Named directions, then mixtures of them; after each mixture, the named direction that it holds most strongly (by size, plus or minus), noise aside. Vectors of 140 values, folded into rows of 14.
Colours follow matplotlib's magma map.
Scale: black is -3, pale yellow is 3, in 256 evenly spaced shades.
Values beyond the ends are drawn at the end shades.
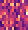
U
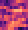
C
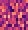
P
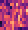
C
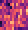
C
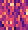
U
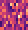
P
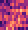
C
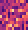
P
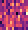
U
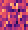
P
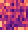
C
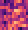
C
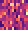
U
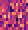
P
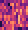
C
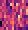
U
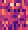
U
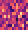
P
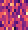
U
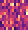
U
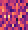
P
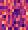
U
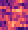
C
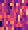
U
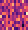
U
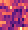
C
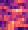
C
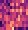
C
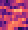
C
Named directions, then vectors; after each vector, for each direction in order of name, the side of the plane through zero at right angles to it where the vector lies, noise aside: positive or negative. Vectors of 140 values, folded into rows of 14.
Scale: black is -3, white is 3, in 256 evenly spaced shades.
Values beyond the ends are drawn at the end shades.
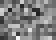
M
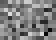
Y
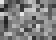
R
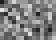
positive, negative, positive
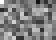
negative, positive, negative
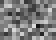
positive, negative, negative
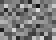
negative, negative, negative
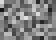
negative, positive, positive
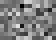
positive, positive, positive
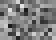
negative, negative, positive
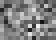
negative, positive, positive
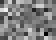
positive, negative, positive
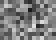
positive, negative, negative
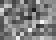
positive, negative, negative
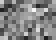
negative, positive, negative
